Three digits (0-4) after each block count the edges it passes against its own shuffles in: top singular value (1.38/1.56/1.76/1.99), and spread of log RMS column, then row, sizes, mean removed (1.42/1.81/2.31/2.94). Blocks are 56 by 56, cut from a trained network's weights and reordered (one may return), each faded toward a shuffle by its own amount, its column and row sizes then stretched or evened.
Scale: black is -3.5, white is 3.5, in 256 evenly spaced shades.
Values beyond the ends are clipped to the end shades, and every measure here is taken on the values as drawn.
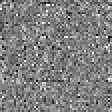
0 2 1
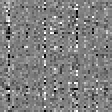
3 4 2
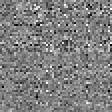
3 2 3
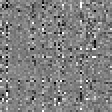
2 4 2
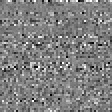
0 0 4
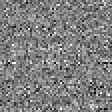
1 1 2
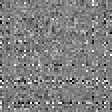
4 3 3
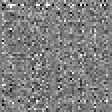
2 4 1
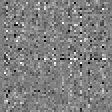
1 3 2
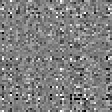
3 3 3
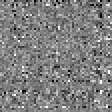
0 2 3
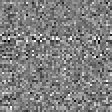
3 1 2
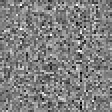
1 2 0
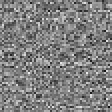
4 0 1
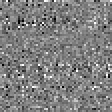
0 1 3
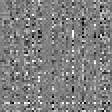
3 4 2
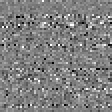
0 0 4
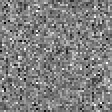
0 2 0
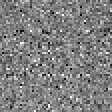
3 1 1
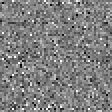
0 0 1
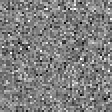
0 1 0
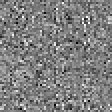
2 2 1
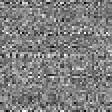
4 0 3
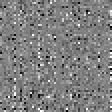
0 4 2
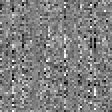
2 4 0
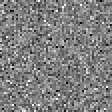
1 0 0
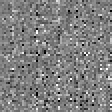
0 3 1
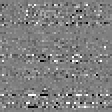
2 1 4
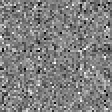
0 2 1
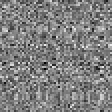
4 0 2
